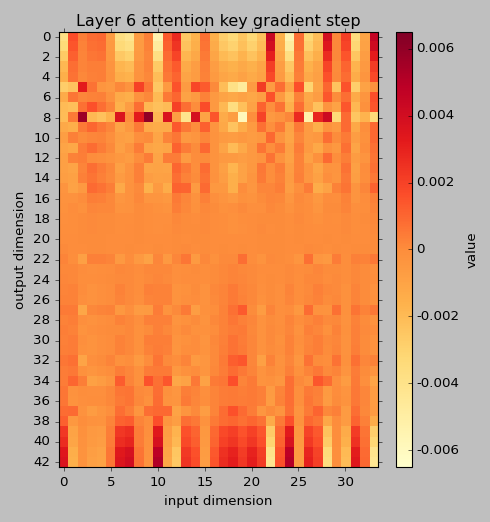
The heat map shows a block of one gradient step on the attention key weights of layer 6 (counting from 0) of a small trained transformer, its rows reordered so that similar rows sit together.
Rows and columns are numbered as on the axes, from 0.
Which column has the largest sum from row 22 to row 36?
18
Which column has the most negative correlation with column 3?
27
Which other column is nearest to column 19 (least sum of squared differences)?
26
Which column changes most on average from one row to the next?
9
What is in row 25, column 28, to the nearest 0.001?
0
